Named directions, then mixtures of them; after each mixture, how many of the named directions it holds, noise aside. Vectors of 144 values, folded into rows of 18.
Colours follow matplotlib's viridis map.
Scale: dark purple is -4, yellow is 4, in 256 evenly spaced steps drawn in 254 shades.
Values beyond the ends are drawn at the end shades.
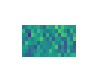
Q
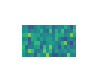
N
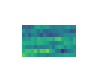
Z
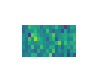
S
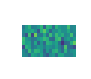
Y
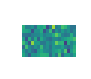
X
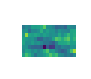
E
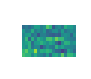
three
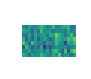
three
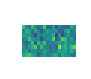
three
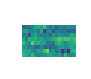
four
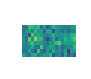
two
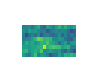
two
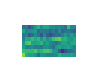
one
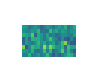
four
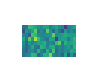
one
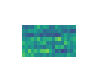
one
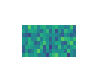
one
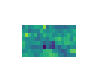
one
